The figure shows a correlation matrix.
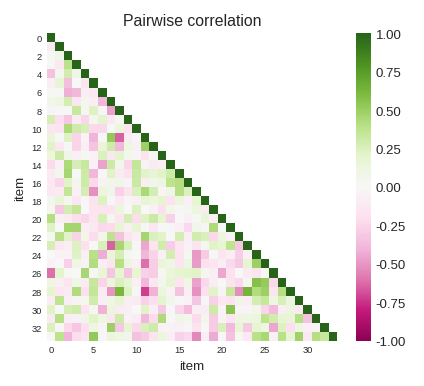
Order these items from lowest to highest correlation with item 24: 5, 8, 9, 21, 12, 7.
12, 21, 9, 7, 8, 5
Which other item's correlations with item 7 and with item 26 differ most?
32
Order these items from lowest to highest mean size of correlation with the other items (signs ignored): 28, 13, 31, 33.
13, 31, 33, 28
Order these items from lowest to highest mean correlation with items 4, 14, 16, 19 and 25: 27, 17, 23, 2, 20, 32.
20, 32, 23, 17, 27, 2
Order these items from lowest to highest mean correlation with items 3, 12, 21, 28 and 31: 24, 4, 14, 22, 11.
11, 22, 4, 14, 24
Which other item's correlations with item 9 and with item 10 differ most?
2
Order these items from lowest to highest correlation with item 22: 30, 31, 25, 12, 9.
25, 9, 30, 31, 12
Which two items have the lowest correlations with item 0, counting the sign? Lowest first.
26, 4
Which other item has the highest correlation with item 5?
33
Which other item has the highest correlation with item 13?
31
